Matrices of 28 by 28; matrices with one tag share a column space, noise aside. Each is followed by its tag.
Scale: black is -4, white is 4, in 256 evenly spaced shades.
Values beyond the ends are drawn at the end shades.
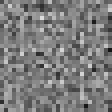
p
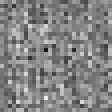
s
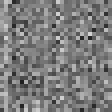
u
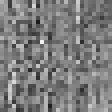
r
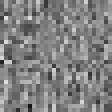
r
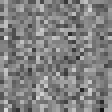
u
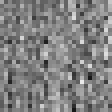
r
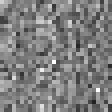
p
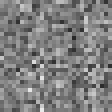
p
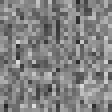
r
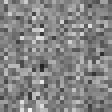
u
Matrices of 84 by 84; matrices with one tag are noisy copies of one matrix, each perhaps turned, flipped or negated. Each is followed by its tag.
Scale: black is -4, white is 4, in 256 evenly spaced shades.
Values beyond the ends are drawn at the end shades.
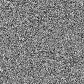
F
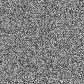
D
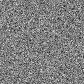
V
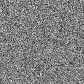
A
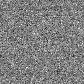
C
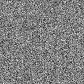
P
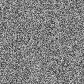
F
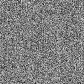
P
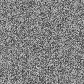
C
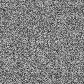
C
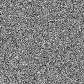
V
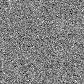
D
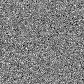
D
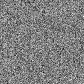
P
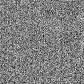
P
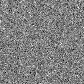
D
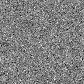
D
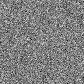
D
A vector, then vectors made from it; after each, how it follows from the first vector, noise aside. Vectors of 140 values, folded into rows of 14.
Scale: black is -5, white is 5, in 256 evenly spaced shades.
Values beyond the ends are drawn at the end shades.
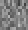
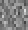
wrapped around, negated.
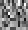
negated, scaled up.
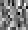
negated, scaled up.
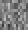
reversed.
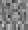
reversed, negated.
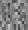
reversed, negated.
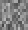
reversed.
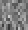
reversed.
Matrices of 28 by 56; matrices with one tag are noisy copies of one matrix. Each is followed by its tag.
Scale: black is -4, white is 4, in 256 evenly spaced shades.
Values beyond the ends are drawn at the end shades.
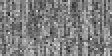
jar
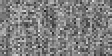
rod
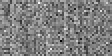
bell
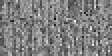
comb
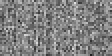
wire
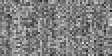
rod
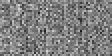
bell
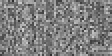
wire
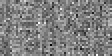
rod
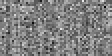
rod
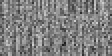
comb
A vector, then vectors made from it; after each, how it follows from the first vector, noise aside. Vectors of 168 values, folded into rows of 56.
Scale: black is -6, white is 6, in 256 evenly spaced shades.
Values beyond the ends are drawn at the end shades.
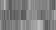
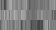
negated.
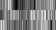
reversed, negated, scaled up.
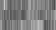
copied.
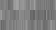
reversed, shrunk.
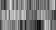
negated, scaled up.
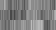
copied.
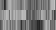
negated, scaled up.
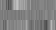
reversed, partly zeroed.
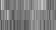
wrapped around.
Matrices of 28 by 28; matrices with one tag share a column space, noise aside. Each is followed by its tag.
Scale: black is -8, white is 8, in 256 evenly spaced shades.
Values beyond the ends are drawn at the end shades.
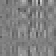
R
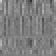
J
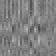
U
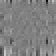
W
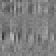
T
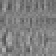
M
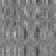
R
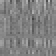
J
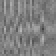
U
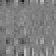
W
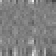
W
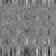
W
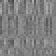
J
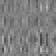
M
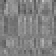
J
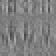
T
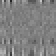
W
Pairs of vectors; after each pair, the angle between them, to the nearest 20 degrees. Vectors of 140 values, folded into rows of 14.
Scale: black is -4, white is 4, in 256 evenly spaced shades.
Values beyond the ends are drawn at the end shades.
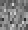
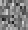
80 degrees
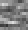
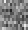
60 degrees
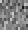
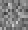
80 degrees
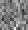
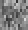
80 degrees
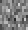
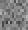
100 degrees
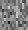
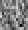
40 degrees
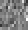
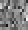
40 degrees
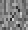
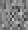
40 degrees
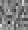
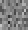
40 degrees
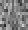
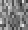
40 degrees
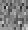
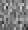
160 degrees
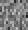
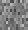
140 degrees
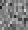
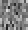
100 degrees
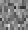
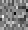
60 degrees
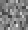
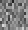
100 degrees
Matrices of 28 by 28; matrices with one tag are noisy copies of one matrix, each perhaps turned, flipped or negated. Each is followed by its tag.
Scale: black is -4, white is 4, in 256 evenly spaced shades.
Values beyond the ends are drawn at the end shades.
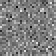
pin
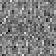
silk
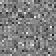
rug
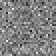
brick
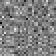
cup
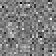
rug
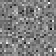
rug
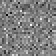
brick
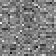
silk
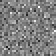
pin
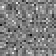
cup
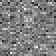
silk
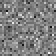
rug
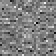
silk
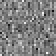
silk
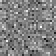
cup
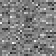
silk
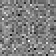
brick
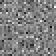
rug
